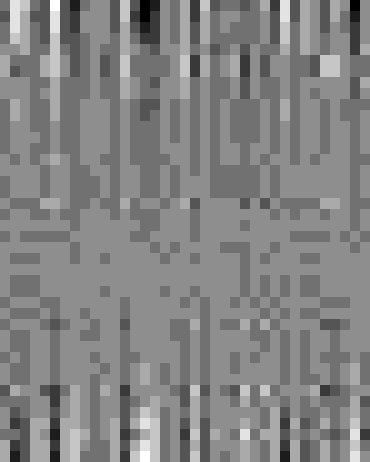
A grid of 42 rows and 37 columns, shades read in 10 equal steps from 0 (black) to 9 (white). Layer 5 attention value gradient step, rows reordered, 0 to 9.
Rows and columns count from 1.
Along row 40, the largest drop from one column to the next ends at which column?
37
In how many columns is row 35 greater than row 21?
6
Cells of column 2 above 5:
7
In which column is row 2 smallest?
15
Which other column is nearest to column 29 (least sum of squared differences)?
2
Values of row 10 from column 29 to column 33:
6 4 5 5 4
